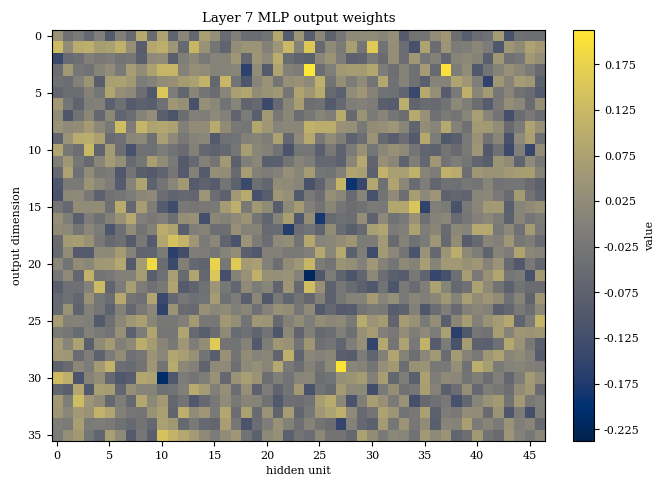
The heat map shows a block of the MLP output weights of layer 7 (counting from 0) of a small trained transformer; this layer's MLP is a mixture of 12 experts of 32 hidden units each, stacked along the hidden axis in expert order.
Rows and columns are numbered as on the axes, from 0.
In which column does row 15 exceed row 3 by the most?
34
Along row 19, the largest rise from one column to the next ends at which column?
31
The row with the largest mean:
8
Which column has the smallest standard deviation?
44
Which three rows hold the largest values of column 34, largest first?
15, 12, 7
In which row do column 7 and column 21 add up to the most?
3
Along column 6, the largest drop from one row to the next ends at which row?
9
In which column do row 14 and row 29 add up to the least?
0
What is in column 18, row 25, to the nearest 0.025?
-0.025
